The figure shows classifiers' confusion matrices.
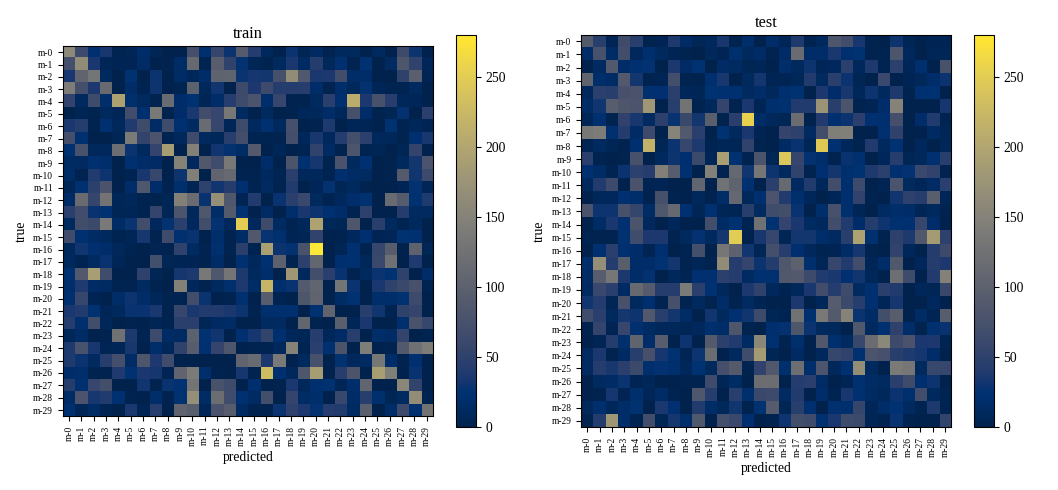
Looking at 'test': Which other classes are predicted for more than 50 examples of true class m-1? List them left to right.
m-3, m-17, m-25
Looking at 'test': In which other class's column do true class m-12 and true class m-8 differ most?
m-19
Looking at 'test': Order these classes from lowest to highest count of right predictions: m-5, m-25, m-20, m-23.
m-20, m-23, m-25, m-5
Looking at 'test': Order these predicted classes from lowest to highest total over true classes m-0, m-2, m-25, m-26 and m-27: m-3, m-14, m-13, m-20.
m-13, m-20, m-3, m-14
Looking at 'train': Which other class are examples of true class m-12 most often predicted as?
m-9
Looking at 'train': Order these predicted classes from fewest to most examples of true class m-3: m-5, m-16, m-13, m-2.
m-13, m-5, m-2, m-16
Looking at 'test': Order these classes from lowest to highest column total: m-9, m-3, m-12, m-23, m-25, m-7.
m-23, m-9, m-7, m-3, m-12, m-25
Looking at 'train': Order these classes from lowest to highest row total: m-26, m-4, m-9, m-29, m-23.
m-23, m-9, m-29, m-4, m-26
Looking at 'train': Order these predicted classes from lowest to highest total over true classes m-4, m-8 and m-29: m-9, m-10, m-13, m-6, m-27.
m-6, m-27, m-9, m-13, m-10
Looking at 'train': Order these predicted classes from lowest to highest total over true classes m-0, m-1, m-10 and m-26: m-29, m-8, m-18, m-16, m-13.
m-8, m-29, m-18, m-13, m-16
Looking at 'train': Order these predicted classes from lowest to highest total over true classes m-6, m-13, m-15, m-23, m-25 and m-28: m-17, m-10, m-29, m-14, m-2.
m-29, m-2, m-17, m-14, m-10
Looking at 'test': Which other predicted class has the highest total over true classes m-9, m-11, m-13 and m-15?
m-16
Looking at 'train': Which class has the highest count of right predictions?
m-14
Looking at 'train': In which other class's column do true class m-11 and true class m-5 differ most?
m-7
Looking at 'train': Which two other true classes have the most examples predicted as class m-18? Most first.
m-2, m-24
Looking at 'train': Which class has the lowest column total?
m-21
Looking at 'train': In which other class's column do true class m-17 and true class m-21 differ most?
m-26
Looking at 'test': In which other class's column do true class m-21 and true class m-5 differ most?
m-8
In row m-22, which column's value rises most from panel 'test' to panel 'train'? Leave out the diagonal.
m-19
